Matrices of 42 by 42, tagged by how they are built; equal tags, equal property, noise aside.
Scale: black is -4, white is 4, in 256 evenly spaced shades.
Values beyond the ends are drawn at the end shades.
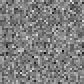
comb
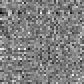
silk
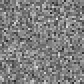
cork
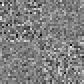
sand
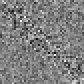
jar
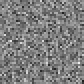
comb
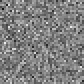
cork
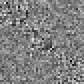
sand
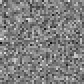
cork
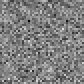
comb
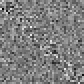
jar
